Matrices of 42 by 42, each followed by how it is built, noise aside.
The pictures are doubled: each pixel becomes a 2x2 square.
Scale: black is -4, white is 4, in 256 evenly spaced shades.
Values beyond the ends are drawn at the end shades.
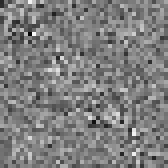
block diagonal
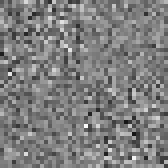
block diagonal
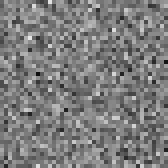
repeating rows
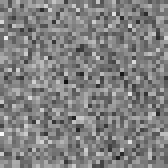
repeating rows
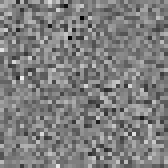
block diagonal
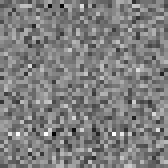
uneven rows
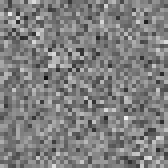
block diagonal
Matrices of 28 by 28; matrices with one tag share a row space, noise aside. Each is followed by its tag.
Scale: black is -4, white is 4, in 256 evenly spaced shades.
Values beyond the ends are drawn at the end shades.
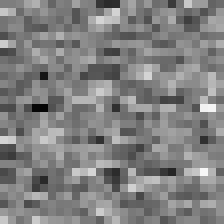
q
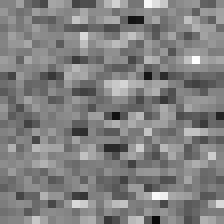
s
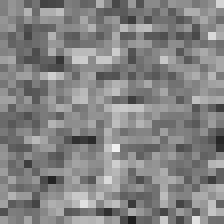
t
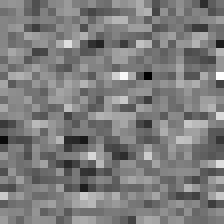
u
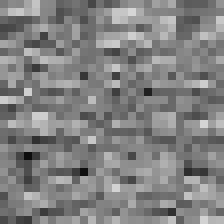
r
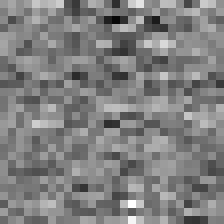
s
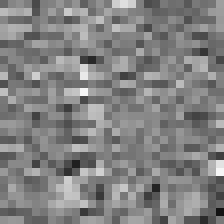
u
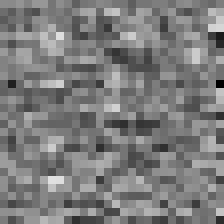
t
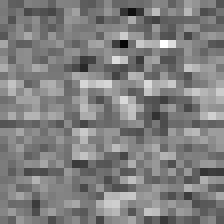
s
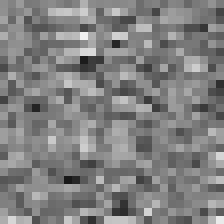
u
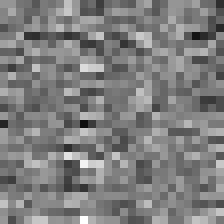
u
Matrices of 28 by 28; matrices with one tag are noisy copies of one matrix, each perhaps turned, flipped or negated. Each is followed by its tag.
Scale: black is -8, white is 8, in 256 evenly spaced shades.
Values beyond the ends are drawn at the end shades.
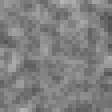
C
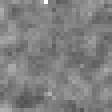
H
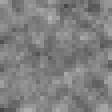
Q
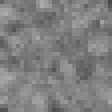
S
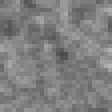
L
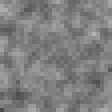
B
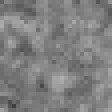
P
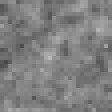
L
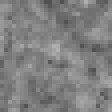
L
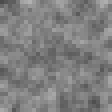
Q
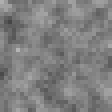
H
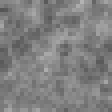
L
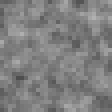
B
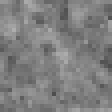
L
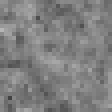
L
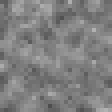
Q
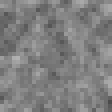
Q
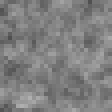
H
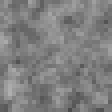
H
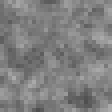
H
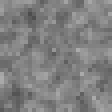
B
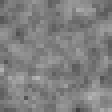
B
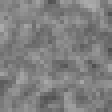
C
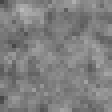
H
